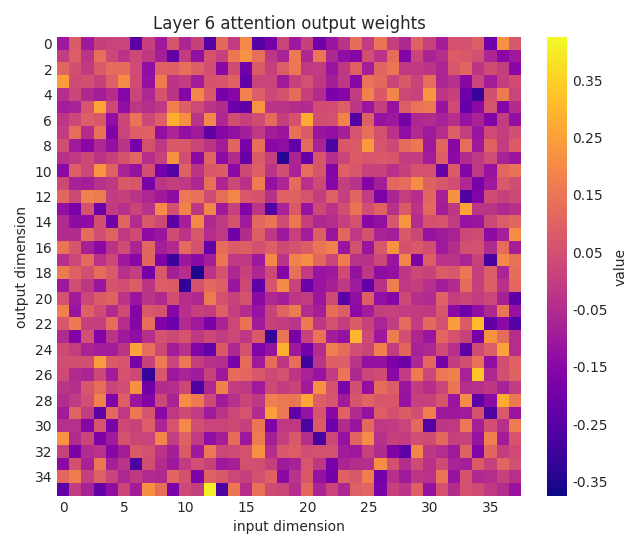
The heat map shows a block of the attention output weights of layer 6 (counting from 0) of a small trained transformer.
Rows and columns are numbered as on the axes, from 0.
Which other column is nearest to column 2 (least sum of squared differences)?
4
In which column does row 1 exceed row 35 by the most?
3
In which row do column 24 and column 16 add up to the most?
23
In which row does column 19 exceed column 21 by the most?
31
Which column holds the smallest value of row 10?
9
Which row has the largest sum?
28
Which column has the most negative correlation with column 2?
29
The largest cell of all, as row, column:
35, 12
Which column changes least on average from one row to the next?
5
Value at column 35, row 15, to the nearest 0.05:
-0.15
